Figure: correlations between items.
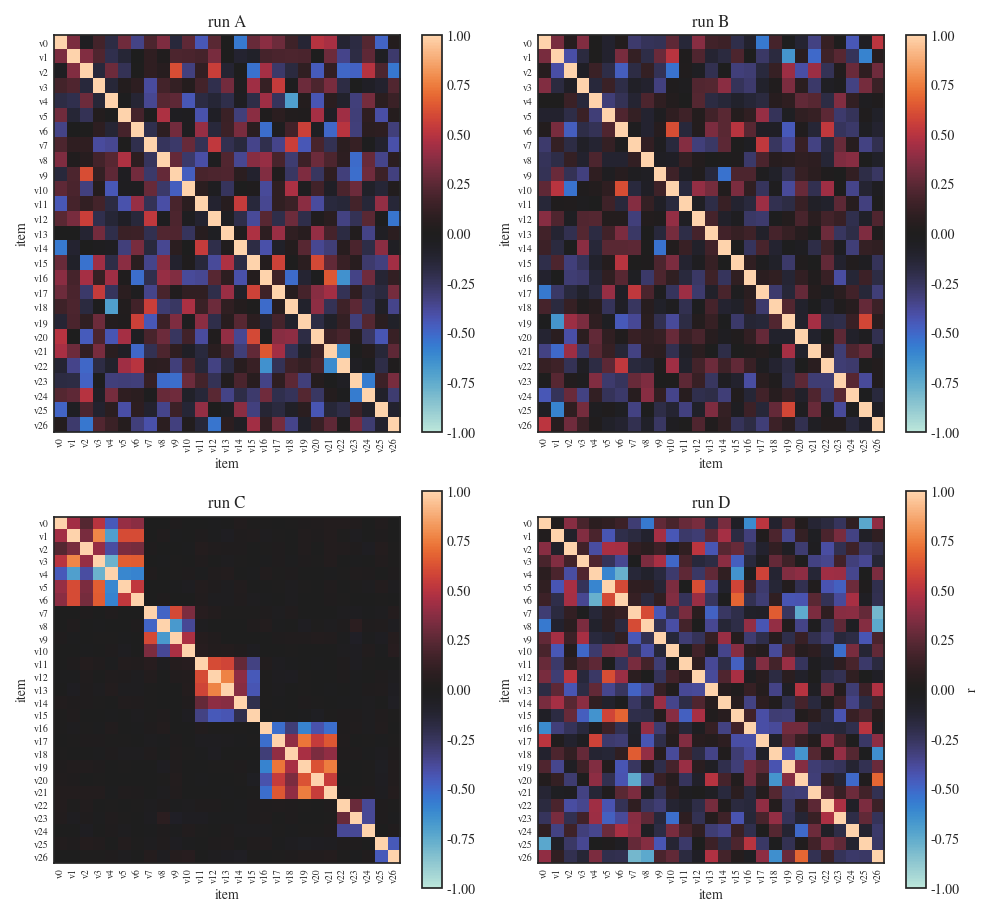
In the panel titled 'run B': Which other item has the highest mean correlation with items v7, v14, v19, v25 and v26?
v3
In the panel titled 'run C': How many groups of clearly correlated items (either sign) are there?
6
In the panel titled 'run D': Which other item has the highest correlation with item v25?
v16
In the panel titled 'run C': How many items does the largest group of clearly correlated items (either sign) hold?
7
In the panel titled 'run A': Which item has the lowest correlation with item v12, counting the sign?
v26
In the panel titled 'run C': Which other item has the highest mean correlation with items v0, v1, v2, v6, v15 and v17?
v3
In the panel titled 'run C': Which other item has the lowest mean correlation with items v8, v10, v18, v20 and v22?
v16
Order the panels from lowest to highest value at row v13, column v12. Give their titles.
run D, run A, run B, run C
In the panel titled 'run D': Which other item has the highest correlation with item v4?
v17
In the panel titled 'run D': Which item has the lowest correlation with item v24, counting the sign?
v20
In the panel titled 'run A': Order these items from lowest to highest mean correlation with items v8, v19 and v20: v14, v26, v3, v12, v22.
v14, v12, v26, v22, v3
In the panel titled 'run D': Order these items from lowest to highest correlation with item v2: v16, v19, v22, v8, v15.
v22, v16, v19, v8, v15
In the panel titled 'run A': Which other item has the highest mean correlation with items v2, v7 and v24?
v12
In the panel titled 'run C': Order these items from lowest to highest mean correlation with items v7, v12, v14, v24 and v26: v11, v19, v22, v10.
v22, v19, v10, v11
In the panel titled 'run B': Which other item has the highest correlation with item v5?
v17
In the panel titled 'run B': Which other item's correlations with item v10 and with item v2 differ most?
v6
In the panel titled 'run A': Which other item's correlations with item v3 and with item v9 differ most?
v2
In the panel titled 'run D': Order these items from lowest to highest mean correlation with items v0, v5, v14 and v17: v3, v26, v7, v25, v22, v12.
v25, v7, v22, v3, v26, v12
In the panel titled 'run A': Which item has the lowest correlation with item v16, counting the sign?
v22
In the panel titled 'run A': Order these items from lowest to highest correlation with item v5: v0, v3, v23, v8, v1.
v23, v1, v3, v0, v8
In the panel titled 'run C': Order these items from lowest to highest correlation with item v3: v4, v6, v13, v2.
v4, v13, v2, v6
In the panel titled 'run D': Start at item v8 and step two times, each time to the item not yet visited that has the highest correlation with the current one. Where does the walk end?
v18
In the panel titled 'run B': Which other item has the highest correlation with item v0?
v26
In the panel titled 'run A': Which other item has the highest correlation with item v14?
v11
